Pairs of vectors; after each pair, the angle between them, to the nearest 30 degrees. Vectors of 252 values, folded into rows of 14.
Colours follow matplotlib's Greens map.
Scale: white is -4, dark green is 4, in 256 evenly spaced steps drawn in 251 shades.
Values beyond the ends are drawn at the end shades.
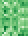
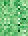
120 degrees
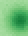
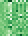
90 degrees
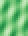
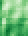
120 degrees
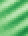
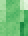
90 degrees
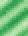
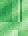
60 degrees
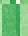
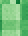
150 degrees
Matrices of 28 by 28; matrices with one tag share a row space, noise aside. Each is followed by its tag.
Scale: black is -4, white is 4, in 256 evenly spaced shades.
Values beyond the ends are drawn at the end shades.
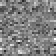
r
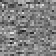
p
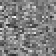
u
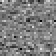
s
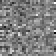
r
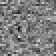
r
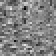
s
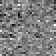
r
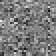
p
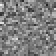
u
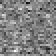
s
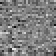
r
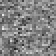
p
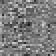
p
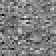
p
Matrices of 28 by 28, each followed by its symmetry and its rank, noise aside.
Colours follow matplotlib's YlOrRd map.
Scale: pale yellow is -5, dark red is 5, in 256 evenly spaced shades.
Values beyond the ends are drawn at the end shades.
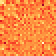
symmetric, rank four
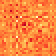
symmetric, rank four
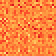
antisymmetric, rank four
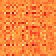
no symmetry, rank two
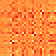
symmetric, rank three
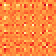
symmetric, rank two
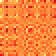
symmetric, rank two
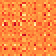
antisymmetric, rank two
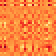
no symmetry, rank two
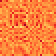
symmetric, rank three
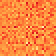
symmetric, rank two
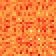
symmetric, rank four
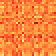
no symmetry, rank three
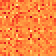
symmetric, rank four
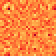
symmetric, rank four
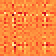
antisymmetric, rank two
